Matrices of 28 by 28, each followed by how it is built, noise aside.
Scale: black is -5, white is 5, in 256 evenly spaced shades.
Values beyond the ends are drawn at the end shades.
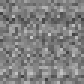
repeating columns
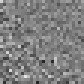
lower triangular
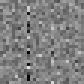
uneven columns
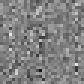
uneven columns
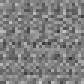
repeating columns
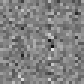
uneven columns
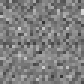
repeating columns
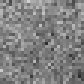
smooth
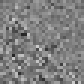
lower triangular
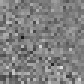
lower triangular
